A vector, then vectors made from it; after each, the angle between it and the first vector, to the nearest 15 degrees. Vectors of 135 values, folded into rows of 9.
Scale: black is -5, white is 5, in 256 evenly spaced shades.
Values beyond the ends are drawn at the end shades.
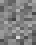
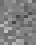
105 degrees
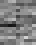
120 degrees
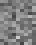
45 degrees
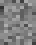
60 degrees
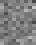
120 degrees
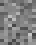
90 degrees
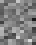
60 degrees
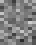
45 degrees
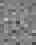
90 degrees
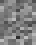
165 degrees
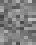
105 degrees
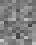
150 degrees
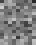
135 degrees
